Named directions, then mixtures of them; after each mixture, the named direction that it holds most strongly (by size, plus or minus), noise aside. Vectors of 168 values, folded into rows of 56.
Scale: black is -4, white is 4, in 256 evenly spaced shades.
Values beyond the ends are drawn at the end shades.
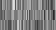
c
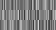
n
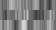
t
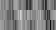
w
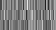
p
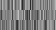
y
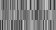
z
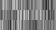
c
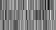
p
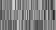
c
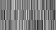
c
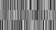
z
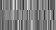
c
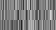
z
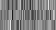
y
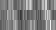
w
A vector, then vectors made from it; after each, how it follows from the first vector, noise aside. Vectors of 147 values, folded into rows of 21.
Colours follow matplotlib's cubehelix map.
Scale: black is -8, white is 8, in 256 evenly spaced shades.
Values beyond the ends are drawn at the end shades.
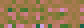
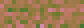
shrunk.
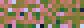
negated, scaled up.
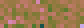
negated, partly zeroed.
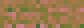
shrunk.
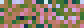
reversed, negated, scaled up.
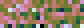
negated, scaled up.
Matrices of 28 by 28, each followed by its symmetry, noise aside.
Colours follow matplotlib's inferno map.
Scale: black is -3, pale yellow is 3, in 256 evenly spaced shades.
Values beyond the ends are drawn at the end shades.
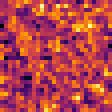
antisymmetric.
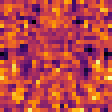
mirrored left to right.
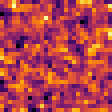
antisymmetric.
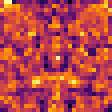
mirrored left to right.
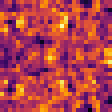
mirrored top to bottom.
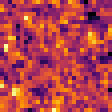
antisymmetric.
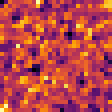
symmetric.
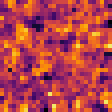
antisymmetric.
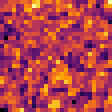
antisymmetric.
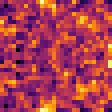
mirrored top to bottom.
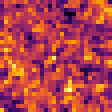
antisymmetric.
